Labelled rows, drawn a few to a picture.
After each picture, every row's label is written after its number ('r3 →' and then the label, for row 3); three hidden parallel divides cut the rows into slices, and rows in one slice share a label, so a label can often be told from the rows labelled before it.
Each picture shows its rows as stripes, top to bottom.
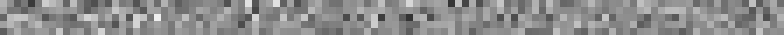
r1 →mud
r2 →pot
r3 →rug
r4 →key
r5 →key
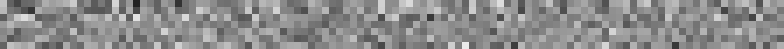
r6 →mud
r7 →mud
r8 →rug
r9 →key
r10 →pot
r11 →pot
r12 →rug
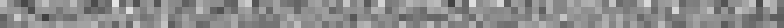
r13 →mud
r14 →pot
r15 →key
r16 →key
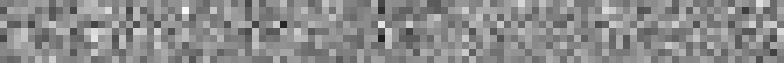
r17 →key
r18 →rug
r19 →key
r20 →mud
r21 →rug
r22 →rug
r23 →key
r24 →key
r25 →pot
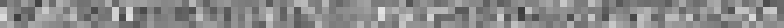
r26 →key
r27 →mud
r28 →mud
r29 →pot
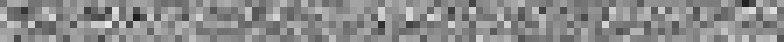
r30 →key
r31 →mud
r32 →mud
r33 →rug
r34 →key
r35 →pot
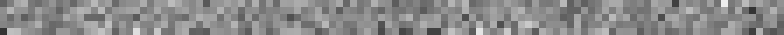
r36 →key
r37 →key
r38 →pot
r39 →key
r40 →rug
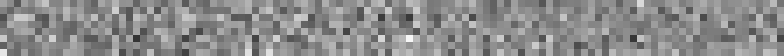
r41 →pot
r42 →pot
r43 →rug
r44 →key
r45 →key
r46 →mud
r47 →pot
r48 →mud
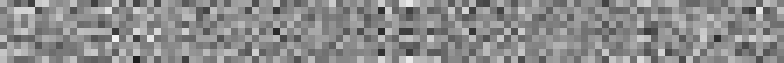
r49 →mud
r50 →rug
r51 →key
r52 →pot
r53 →rug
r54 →mud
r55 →key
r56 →rug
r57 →mud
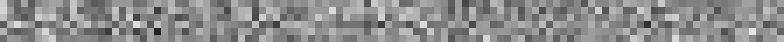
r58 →pot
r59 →mud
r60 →mud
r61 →rug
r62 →mud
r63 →pot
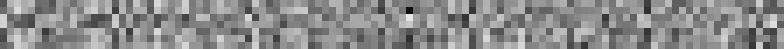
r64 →rug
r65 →rug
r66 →mud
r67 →mud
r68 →rug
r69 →rug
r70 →rug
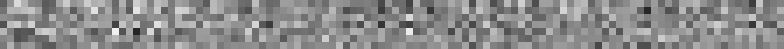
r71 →rug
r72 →rug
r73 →pot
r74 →rug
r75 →mud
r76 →pot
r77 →key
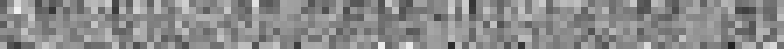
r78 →rug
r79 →rug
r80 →key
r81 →key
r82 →key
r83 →key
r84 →mud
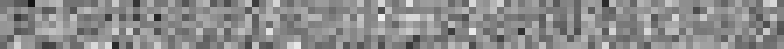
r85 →mud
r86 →key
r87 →mud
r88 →pot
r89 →mud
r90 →key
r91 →rug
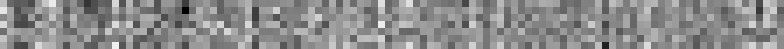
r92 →mud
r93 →mud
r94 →pot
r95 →mud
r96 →key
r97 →pot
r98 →mud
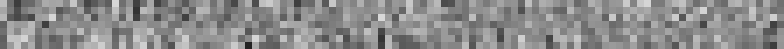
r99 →mud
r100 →pot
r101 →mud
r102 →key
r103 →key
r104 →rug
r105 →rug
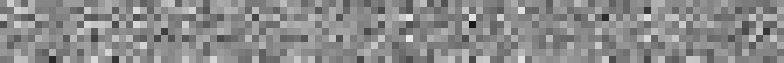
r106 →key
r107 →rug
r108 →mud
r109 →rug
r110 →key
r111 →mud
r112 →key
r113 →key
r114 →rug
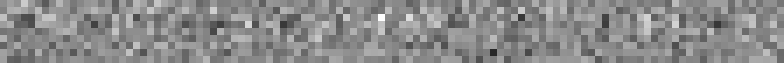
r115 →key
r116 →key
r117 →mud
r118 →mud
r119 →pot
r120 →pot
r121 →key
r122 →pot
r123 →pot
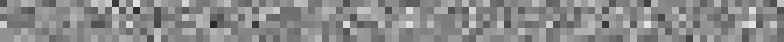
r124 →rug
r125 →mud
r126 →pot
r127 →mud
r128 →key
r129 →key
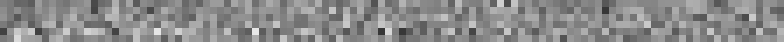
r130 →pot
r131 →pot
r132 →pot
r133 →pot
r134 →rug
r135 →key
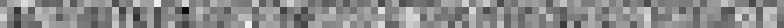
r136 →rug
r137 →mud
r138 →mud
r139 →mud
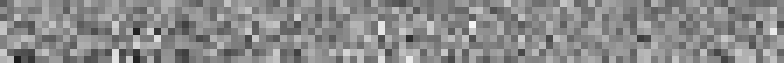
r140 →key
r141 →pot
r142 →key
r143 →mud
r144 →mud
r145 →rug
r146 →key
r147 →mud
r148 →mud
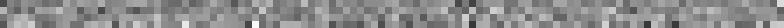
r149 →key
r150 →pot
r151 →key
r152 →rug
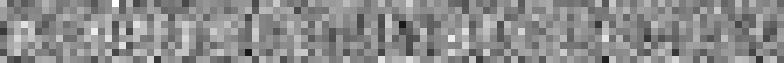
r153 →mud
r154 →pot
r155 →key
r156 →rug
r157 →rug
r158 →rug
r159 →key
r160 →rug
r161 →mud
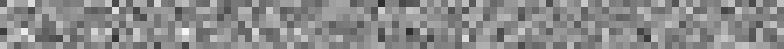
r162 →rug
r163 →mud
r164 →pot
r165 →pot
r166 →rug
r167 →rug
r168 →pot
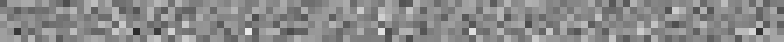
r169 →key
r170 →pot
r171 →pot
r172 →key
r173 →mud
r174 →key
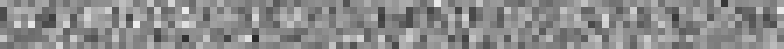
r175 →pot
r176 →rug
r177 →rug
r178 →rug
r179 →pot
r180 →mud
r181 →pot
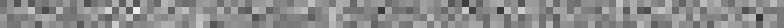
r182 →pot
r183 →rug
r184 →pot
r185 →pot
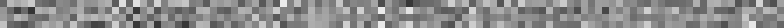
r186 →rug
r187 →mud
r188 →key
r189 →mud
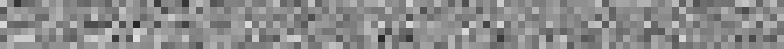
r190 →mud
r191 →key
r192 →key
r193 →mud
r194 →key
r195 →rug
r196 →key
